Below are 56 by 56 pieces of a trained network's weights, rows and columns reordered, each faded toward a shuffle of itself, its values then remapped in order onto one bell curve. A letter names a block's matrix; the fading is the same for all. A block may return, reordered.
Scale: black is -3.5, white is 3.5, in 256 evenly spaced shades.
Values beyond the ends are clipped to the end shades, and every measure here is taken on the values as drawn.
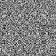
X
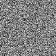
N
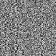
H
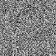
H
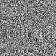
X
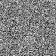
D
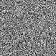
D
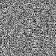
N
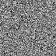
D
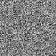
X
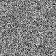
D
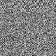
X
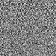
X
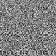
X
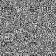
X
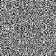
H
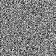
D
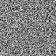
X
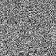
N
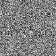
N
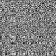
X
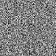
H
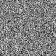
D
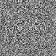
N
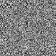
N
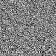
X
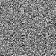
N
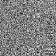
N
